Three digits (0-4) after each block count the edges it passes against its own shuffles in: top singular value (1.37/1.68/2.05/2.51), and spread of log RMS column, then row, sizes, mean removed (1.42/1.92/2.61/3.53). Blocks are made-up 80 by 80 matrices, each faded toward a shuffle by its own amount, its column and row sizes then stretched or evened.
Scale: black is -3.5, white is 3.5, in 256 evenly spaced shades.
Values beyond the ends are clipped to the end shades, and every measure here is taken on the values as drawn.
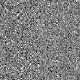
2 2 0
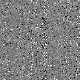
1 2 0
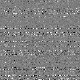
1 1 4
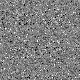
0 0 1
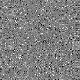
3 1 1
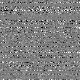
1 0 4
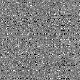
2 1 3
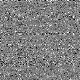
2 0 2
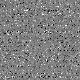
0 0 2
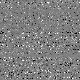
0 0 3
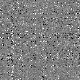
1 2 2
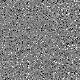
1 2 1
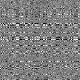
4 0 4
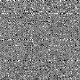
2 2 3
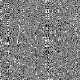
3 3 0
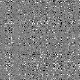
0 3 3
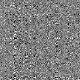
2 3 2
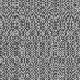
4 1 0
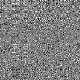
3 0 2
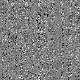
2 3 0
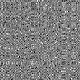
4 0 0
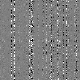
3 4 1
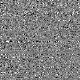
0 1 3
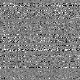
0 2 4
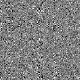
2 2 1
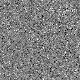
0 1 0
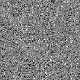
2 1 1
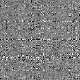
3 2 3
